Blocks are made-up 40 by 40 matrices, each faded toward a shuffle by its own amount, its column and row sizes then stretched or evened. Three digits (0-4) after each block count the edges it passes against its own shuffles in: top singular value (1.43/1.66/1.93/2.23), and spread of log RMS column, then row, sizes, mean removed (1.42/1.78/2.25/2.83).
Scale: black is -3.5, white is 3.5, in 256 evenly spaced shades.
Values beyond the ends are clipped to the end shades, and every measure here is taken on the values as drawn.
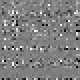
1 2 4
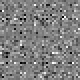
2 2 3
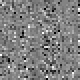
1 3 0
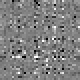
2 3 3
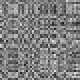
4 2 2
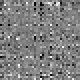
2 3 3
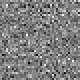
2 0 0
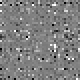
2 2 3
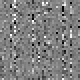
1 4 0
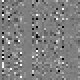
2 4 0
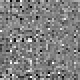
2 2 2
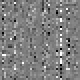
2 4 0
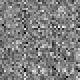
2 2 1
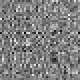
3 0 2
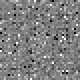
0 0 0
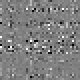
0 3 3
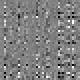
3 4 2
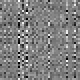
4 4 0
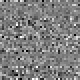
0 0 4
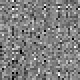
2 2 0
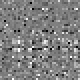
3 1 3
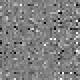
0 3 2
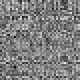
3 0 2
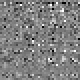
0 2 3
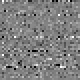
1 0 3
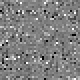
0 0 2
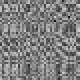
4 2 1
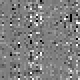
1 4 0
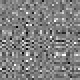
4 1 2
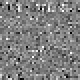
0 1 2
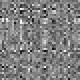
3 3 2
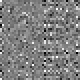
3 3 0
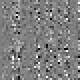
1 4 1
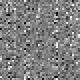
2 3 1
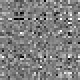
3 2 3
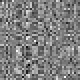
4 2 0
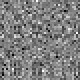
3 0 1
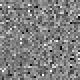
0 0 0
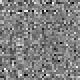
2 0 2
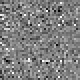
0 1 2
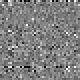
3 0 2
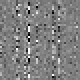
3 4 0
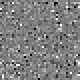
0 1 1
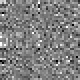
3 1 1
